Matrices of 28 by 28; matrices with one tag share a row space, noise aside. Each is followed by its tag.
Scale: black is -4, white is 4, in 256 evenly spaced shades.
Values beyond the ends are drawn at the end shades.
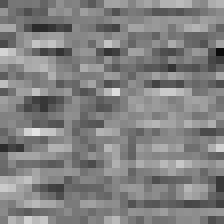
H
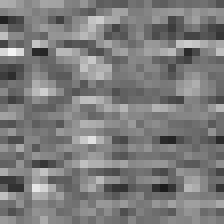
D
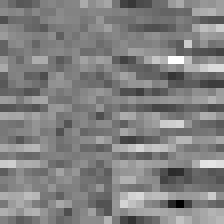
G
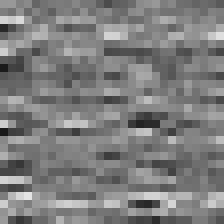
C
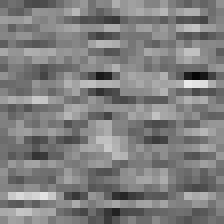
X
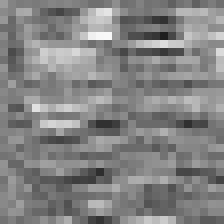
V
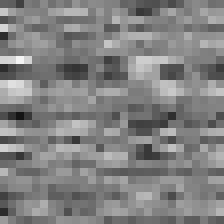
C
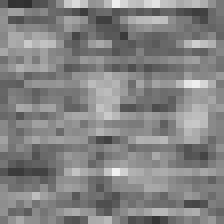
X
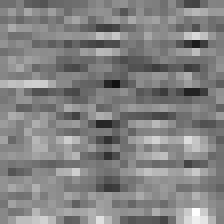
X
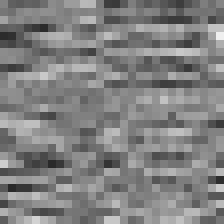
H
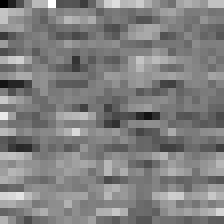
C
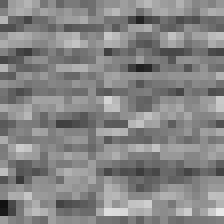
C
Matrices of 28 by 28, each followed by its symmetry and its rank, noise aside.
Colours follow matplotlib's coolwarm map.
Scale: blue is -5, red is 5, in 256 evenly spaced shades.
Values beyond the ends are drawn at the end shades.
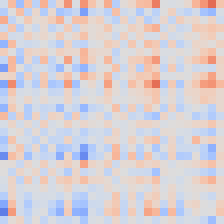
antisymmetric, rank two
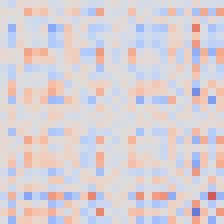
antisymmetric, rank two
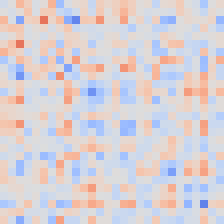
symmetric, rank four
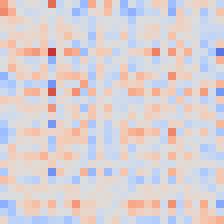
no symmetry, rank three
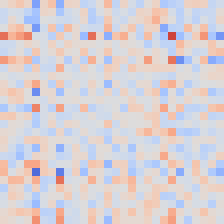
antisymmetric, rank four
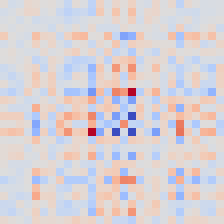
symmetric, rank two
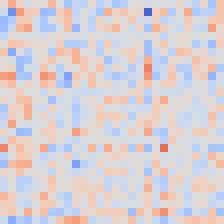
no symmetry, rank four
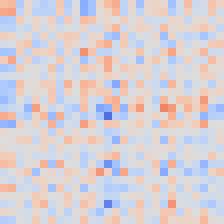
no symmetry, rank three
